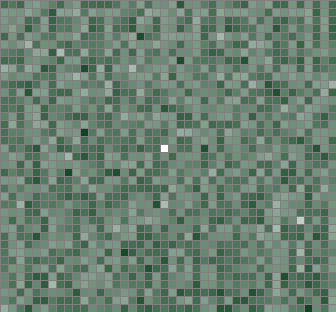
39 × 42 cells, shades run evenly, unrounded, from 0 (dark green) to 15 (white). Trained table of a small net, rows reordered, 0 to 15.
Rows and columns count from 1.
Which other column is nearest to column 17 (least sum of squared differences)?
15
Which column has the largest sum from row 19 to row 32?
35
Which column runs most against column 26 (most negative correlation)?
21
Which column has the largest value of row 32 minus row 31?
22
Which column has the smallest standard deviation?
2
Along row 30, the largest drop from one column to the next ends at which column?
25
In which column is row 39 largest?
1
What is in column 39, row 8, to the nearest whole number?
7
